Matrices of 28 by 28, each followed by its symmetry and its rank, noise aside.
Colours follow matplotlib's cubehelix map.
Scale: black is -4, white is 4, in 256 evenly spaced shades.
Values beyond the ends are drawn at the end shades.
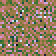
antisymmetric, rank six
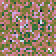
symmetric, rank six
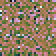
antisymmetric, rank six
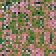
no symmetry, rank six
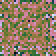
antisymmetric, rank six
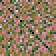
symmetric, rank five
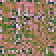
antisymmetric, rank six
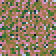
symmetric, rank six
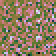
no symmetry, rank six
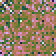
symmetric, rank five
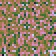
no symmetry, rank six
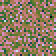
antisymmetric, rank six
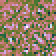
symmetric, rank six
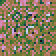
symmetric, rank six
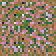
symmetric, rank six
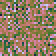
antisymmetric, rank six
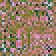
symmetric, rank five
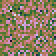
symmetric, rank six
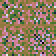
symmetric, rank five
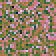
antisymmetric, rank six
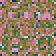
no symmetry, rank six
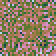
symmetric, rank six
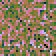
symmetric, rank six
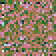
no symmetry, rank five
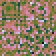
symmetric, rank five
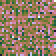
antisymmetric, rank six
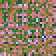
no symmetry, rank five
